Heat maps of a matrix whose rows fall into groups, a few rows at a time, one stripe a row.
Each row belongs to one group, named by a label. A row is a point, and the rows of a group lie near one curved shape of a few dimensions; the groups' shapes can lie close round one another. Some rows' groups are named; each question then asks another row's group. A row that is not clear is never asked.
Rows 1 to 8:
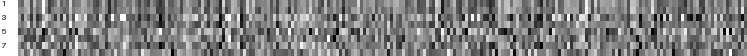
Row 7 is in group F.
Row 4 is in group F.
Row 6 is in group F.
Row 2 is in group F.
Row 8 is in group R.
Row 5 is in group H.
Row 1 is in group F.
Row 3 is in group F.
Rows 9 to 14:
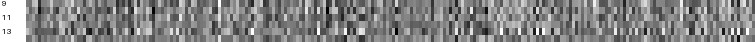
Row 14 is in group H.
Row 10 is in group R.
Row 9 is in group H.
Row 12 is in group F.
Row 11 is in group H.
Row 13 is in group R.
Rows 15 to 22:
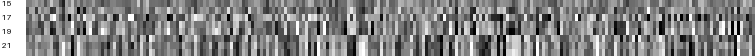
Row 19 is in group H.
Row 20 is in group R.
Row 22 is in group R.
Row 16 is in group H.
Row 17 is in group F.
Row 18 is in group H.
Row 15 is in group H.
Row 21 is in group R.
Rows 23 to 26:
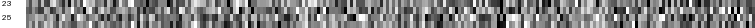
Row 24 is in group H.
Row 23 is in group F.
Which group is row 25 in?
R
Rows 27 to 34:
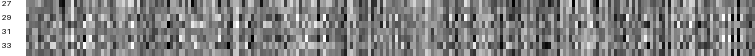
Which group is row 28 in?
H
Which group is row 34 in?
H
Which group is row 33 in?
F
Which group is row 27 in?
H
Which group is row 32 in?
H
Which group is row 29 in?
H
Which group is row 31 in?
H
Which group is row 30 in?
F
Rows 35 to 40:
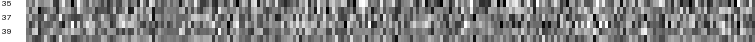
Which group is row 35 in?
R
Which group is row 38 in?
H
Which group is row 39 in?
H
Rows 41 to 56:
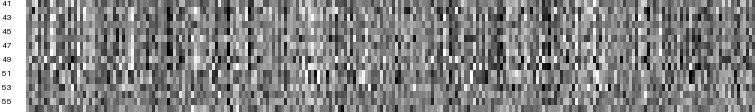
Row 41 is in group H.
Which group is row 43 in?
F
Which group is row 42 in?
F
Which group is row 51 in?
R
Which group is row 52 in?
R
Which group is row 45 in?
F
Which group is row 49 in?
R
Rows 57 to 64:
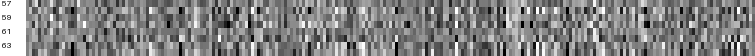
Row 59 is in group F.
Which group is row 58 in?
R
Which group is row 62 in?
H
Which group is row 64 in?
R
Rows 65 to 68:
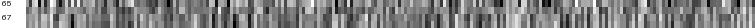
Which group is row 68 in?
F
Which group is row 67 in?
F
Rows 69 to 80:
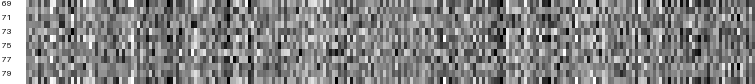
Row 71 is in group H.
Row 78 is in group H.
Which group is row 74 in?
F
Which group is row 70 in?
F
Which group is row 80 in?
F
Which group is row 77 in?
F
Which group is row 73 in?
R
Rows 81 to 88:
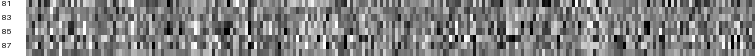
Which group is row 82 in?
F
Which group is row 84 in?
F
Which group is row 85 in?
F
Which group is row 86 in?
H
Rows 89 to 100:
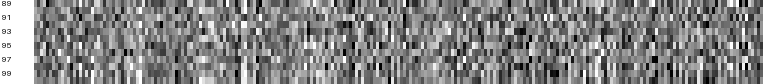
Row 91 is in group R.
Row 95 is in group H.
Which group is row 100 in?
F
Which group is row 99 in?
F
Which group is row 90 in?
F
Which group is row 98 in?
H
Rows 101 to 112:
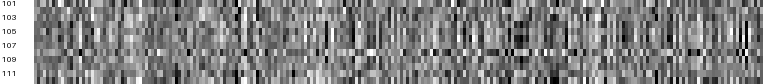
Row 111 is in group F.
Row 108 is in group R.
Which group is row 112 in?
F
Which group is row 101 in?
F
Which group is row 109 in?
H
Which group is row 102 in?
F
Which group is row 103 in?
F
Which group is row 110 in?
H
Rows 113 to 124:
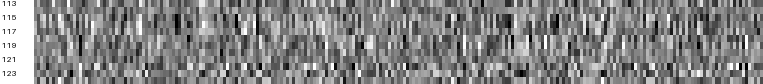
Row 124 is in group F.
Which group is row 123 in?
H
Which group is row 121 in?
F
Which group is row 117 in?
F
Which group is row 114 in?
F
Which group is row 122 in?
H
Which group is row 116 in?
F
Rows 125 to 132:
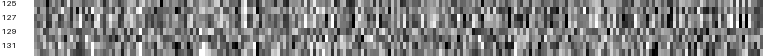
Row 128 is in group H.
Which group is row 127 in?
H
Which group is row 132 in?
F
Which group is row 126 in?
F
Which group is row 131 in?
F
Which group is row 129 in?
F
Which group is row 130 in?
R
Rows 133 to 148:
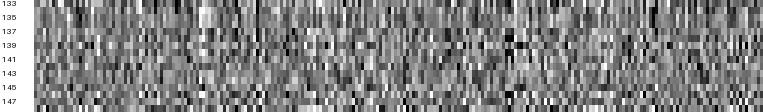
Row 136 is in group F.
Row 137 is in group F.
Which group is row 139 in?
H
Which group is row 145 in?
H
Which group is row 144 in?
F
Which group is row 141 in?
R
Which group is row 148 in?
H
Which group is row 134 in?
F
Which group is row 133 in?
F
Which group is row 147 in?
R
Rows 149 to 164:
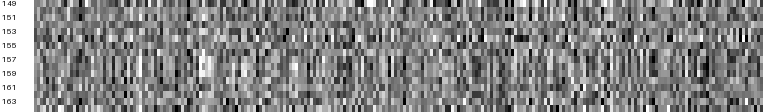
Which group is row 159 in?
F
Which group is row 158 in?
F
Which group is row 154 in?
H
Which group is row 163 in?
R
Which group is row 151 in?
R
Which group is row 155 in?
F
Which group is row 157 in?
F
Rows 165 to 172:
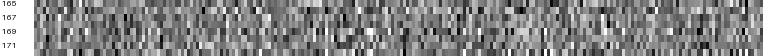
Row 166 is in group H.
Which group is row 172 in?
R
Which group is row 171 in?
F
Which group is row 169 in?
R
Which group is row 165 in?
H
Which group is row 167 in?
F
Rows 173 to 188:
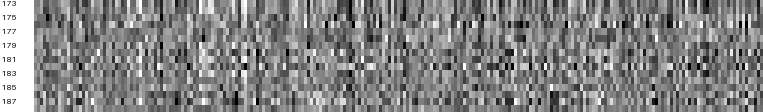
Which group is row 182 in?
R
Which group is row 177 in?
H
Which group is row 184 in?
H
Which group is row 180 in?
R
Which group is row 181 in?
F
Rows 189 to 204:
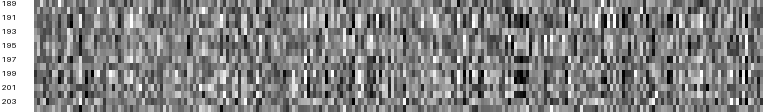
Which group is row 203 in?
H
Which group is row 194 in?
R
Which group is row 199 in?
H
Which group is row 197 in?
H
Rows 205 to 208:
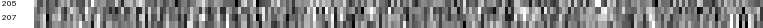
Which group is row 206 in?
R
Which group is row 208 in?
H
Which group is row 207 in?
R
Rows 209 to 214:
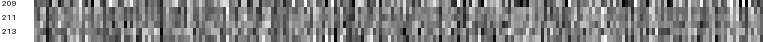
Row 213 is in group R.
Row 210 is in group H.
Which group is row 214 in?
R
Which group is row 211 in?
H
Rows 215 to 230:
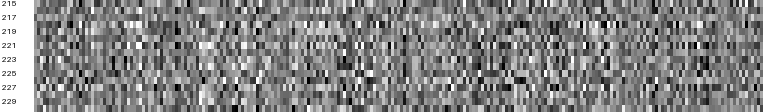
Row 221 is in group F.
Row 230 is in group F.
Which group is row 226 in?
H
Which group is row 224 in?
F
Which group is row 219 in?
F
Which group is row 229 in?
F
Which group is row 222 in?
R
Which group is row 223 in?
F
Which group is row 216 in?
F
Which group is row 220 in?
R
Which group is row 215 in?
R
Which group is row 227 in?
F
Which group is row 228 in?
F
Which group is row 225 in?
R
